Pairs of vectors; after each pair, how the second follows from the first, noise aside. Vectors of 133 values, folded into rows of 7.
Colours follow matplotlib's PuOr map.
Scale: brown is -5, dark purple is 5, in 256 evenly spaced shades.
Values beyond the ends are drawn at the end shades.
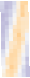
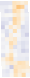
wrapped around, negated, shrunk.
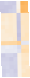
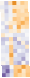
reversed, negated.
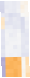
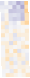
reversed, negated, shrunk.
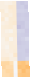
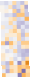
sign-scrambled.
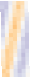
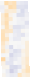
reversed, negated, shrunk.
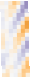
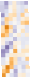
reversed, negated.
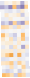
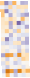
reversed, negated.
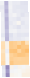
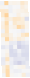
negated, shrunk.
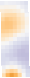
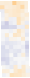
wrapped around, negated, shrunk.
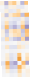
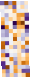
wrapped around, negated, scaled up.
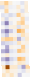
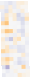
negated, shrunk.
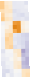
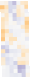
wrapped around, negated, shrunk.
